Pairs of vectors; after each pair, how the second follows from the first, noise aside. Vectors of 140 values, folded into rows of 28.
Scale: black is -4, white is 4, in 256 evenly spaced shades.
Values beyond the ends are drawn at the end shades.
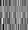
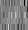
reversed, partly zeroed.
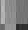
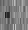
wrapped around, partly zeroed.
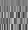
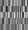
wrapped around.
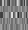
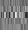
reversed, partly zeroed.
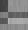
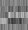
negated, partly zeroed.
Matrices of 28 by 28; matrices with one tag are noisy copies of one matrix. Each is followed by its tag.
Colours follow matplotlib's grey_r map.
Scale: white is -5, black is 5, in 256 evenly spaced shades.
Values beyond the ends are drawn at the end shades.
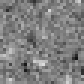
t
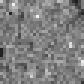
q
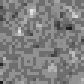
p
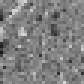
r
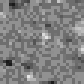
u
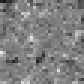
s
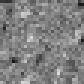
s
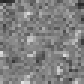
s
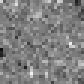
q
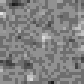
u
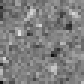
p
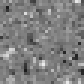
t
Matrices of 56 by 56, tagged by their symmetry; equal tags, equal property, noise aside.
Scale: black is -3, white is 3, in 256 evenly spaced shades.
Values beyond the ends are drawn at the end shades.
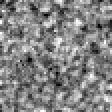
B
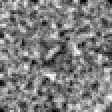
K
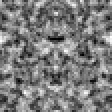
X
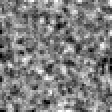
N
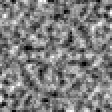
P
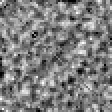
K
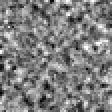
N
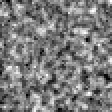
B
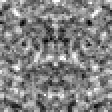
X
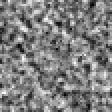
N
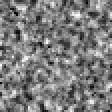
B
